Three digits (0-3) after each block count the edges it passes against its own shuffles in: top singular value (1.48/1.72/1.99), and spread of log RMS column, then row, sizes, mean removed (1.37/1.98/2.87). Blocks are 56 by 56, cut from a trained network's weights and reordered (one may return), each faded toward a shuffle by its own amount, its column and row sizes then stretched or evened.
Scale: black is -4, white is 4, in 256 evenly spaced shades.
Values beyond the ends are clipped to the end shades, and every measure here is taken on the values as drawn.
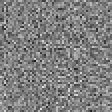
3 1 1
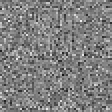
1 0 1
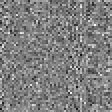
1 1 0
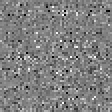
0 1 2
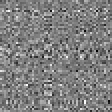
3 2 2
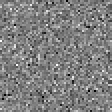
0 0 0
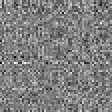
3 1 2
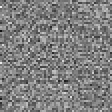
3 1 0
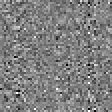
1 2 1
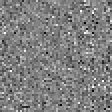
0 1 0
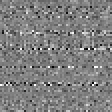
2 0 3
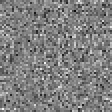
1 1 0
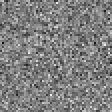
0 1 0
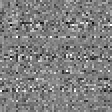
0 1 3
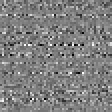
0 0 3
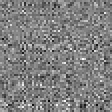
3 1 2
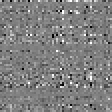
0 2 3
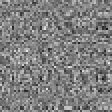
3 0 2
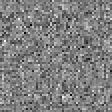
1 0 1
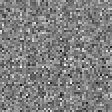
0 1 2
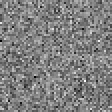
0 0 0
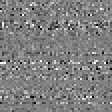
0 0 3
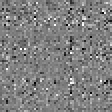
0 2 2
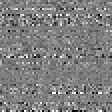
1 0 3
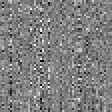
2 3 0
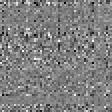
2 2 3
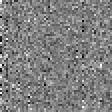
0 2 0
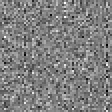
2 2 0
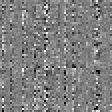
1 3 1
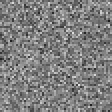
1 0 0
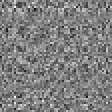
3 1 2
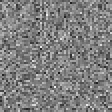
2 0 0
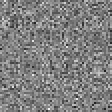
2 1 0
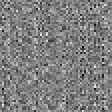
2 2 0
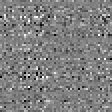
1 2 3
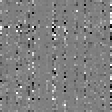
1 3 1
